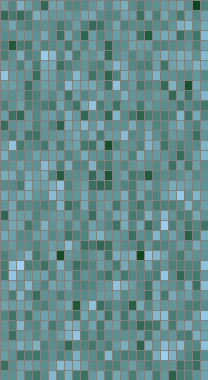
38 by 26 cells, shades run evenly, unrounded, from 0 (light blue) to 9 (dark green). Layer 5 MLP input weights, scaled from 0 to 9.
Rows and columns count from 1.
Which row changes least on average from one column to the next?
37
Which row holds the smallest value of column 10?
34
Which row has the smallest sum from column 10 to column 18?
13
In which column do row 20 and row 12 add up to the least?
23
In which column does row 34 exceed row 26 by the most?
19
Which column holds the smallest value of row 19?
8
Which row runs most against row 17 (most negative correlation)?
21
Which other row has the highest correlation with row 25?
12
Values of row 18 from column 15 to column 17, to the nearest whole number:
4 3 6
